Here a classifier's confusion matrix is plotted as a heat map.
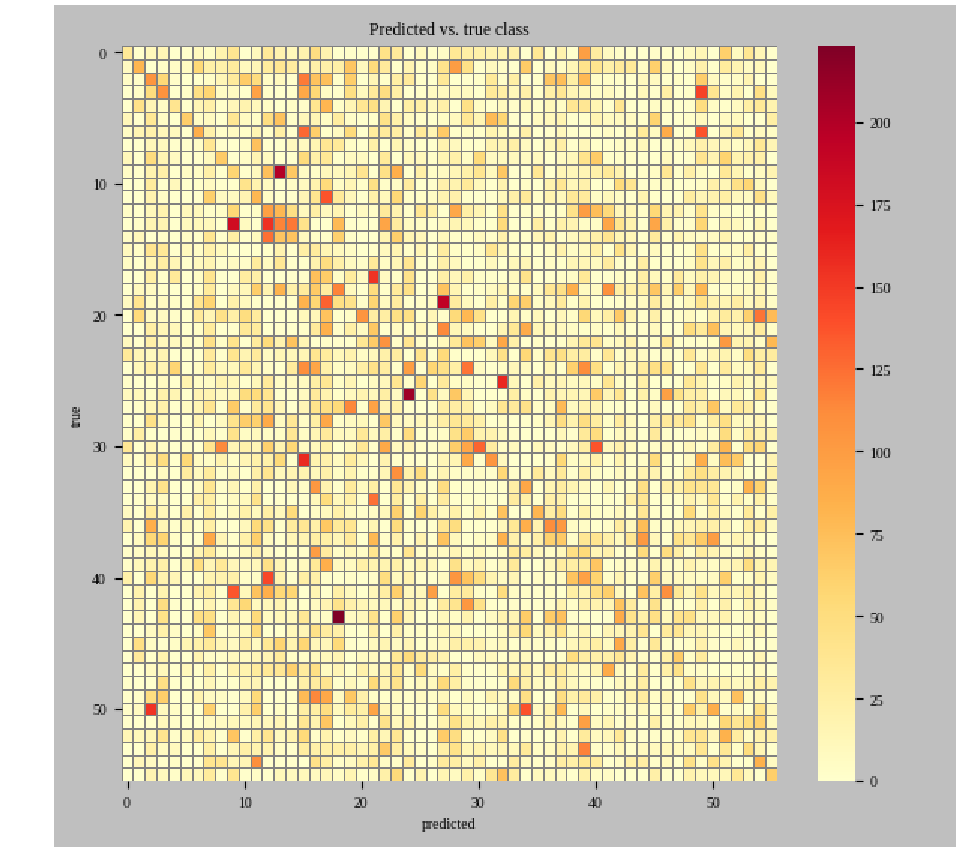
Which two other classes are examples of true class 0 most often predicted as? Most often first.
39, 51
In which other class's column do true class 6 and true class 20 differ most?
49
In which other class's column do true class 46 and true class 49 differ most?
16
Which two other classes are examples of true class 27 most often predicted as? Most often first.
19, 21
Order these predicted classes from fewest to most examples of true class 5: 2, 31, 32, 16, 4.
4, 16, 2, 32, 31
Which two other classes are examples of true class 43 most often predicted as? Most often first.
18, 42
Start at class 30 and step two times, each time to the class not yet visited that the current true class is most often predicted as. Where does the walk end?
12
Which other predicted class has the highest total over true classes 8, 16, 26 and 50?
24
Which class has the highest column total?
17
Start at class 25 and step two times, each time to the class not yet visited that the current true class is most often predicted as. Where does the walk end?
23
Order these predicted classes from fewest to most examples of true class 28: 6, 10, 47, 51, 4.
4, 6, 47, 51, 10
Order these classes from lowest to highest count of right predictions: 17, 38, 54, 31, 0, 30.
0, 38, 17, 54, 31, 30
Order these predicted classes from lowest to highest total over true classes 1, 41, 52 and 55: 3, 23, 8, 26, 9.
8, 3, 26, 23, 9
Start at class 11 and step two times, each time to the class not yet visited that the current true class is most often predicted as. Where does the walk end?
21
